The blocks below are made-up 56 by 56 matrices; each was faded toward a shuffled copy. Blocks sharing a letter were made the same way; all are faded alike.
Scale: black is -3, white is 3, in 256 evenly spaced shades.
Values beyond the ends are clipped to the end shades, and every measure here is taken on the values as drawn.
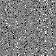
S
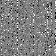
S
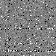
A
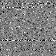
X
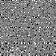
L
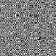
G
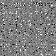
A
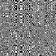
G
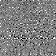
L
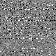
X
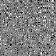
L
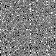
S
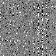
S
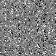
S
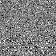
X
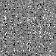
S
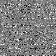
X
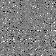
A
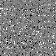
A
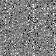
S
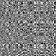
G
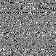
X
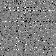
A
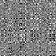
G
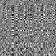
G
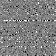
L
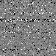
A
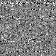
X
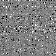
A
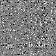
A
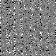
S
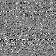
X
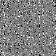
S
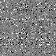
A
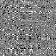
L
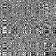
G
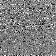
X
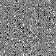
S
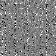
S
